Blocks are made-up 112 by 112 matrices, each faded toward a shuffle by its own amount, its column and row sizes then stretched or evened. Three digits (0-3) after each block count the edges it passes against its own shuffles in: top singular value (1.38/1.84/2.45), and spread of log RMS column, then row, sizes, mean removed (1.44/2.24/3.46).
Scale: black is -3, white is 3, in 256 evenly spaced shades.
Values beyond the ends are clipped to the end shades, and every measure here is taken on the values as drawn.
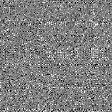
2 1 2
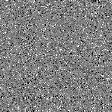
1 1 1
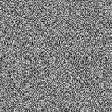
3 0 0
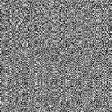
3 2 0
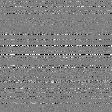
3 0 3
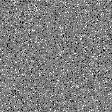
0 1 0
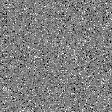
1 1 0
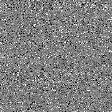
1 0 2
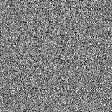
2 0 1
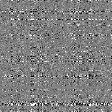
3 2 3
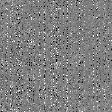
0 3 1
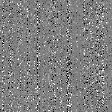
0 3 0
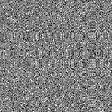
3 1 0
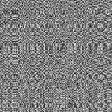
3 1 1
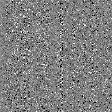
1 2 0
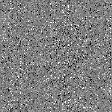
0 2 1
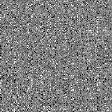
2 2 1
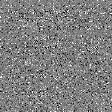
1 1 2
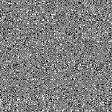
2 1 2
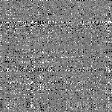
2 2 3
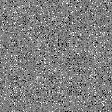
2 1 1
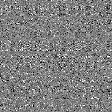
2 0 2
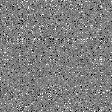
2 1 2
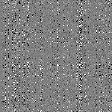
0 3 2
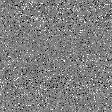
0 0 2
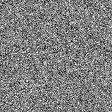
0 0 0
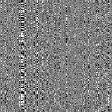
3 3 0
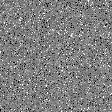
0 1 0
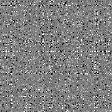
2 2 2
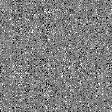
1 2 2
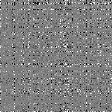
2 3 3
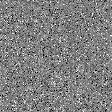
0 1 1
